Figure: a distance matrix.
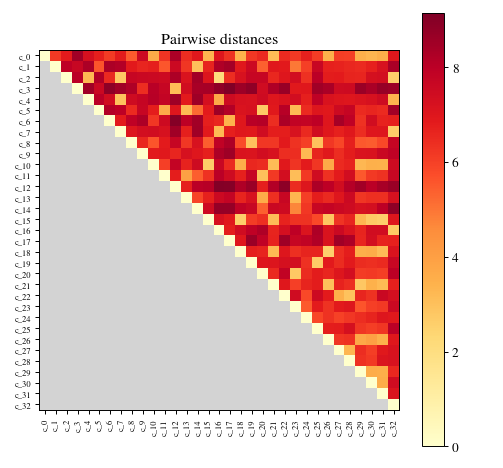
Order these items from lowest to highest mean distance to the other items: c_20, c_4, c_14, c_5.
c_20, c_5, c_4, c_14
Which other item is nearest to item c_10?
c_15
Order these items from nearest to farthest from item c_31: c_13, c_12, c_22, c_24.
c_13, c_24, c_22, c_12
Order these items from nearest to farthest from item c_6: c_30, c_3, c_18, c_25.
c_18, c_30, c_25, c_3
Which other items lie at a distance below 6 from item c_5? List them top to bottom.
c_1, c_11, c_13, c_14, c_20, c_23
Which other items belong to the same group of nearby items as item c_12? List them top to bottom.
c_3
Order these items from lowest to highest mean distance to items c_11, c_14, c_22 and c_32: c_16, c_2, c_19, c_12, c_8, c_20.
c_20, c_2, c_16, c_8, c_19, c_12
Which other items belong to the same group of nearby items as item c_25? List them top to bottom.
c_8, c_19
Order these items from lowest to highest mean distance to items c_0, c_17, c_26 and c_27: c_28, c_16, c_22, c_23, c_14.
c_28, c_22, c_23, c_16, c_14
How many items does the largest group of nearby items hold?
9
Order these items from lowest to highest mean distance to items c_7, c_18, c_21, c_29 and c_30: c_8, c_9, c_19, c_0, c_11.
c_0, c_8, c_11, c_19, c_9
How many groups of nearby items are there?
9
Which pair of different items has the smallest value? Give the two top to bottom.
c_2, c_16
